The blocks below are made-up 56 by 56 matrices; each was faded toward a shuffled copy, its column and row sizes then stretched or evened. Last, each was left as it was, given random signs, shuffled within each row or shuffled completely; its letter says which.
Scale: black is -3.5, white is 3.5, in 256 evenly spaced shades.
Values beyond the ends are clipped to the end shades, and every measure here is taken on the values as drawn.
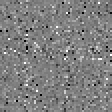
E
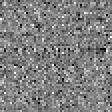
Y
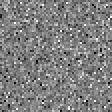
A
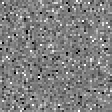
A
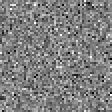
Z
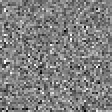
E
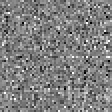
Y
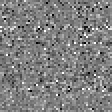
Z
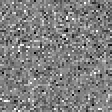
Z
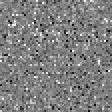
Z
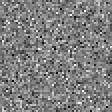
A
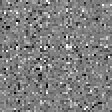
E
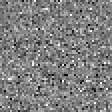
Z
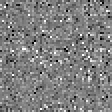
E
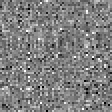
Y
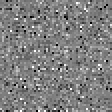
E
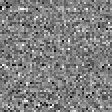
Z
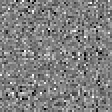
Y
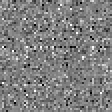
E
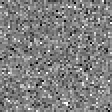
A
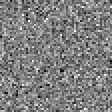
A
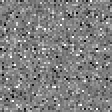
Z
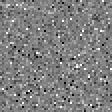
A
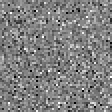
E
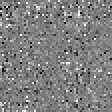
E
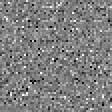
Z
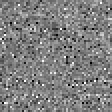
Z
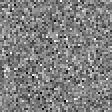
A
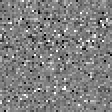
Z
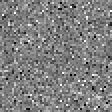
A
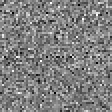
Z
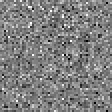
Y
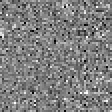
E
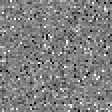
Z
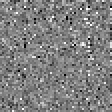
E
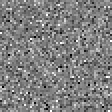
A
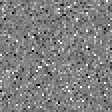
A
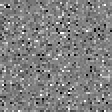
E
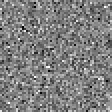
A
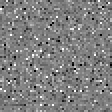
Z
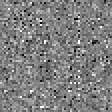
Y
